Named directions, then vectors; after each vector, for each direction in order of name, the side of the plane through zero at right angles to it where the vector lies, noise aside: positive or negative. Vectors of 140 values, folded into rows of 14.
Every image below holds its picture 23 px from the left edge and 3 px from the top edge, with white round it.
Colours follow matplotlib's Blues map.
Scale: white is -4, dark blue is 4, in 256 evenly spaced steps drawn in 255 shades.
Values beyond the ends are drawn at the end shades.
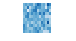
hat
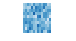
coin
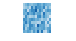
positive, positive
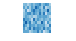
positive, positive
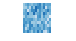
positive, positive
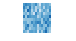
negative, negative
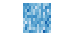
negative, negative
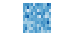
negative, positive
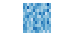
negative, positive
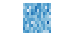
positive, positive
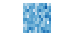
positive, negative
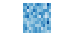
negative, positive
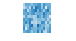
positive, positive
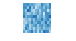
negative, negative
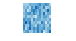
positive, positive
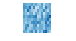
negative, negative
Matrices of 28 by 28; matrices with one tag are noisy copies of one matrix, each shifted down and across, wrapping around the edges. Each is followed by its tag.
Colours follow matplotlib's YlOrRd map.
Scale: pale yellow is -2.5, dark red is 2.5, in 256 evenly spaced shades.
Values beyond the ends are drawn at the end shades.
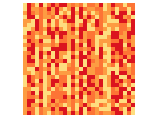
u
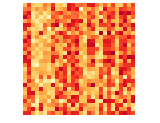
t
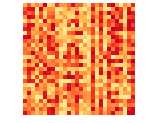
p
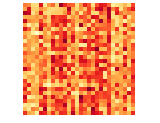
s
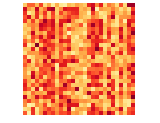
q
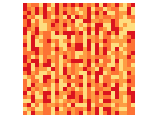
u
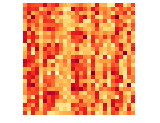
q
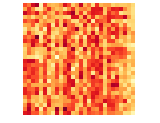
q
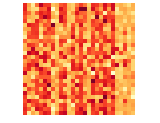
t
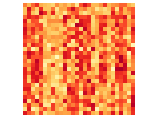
t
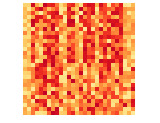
t
